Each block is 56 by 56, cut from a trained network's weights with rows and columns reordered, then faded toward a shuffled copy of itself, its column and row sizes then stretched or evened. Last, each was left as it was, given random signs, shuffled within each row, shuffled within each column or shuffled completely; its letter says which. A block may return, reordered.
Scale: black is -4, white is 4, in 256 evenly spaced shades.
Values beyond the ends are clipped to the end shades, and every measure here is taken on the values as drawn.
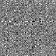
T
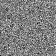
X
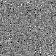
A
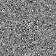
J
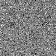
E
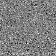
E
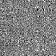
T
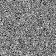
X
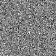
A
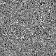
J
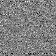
E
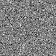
E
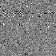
T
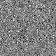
E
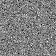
X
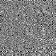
T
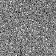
A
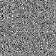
T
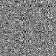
T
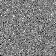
X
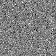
X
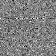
E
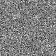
X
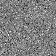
X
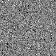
A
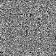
J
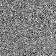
E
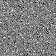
X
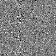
J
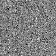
A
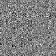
T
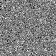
X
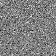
E
